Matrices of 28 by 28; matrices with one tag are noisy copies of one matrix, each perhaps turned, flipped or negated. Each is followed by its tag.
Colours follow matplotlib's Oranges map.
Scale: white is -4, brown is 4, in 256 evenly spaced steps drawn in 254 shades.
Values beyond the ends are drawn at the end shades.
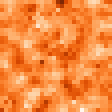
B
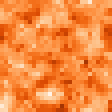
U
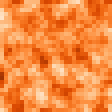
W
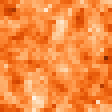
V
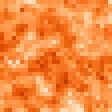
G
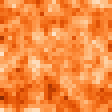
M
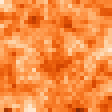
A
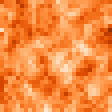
G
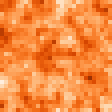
A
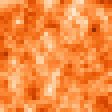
V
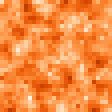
B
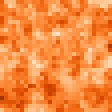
M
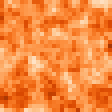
M
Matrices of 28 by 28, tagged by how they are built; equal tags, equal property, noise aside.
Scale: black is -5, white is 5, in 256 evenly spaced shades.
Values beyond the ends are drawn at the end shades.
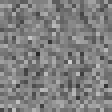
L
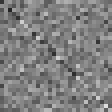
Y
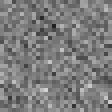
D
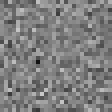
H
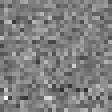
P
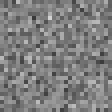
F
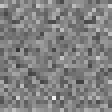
L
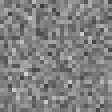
F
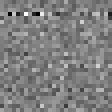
P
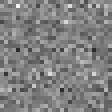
P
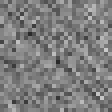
D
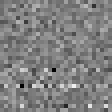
P
